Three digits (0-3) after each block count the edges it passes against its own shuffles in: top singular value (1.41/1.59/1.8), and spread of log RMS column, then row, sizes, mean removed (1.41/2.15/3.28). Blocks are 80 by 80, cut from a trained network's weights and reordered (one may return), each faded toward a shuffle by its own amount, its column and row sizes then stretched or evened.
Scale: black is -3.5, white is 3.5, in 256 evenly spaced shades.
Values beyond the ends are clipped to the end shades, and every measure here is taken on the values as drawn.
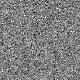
1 1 0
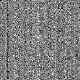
2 2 1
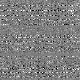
1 0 3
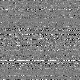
2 0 3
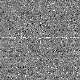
0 1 1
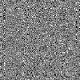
3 2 0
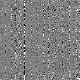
3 3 1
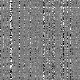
2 3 0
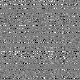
0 1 3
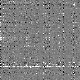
3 2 2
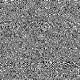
2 0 2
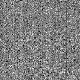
1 0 1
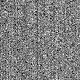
1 0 0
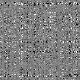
1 2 2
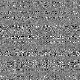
2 1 3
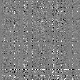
2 2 2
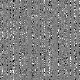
0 3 1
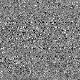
0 0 2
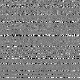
3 1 3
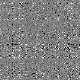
0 2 2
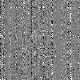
1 3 1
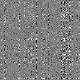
2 3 2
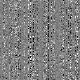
1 3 0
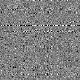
2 1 2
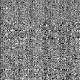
2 0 2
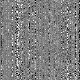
2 3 0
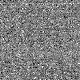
0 0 0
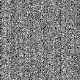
1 1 0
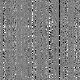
3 3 1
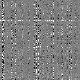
2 3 1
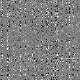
0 3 2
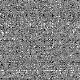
1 1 1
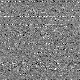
0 0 2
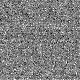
0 0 0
